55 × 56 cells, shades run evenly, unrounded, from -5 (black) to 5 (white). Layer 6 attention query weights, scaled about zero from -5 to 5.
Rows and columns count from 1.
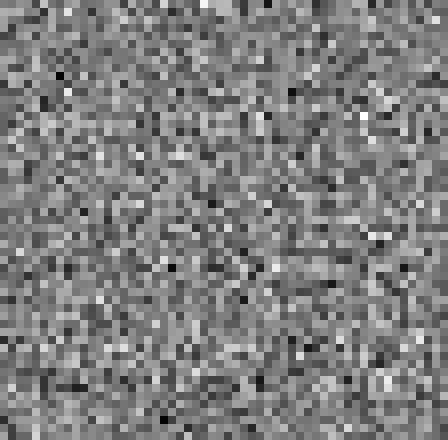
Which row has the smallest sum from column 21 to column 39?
48
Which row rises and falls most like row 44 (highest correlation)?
17
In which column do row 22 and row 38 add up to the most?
13
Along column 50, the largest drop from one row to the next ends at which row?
14
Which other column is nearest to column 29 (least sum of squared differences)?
46
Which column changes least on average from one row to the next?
36
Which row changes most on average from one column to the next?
44
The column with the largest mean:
47
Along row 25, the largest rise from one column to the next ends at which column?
16
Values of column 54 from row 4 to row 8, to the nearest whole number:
-1 0 -1 0 0
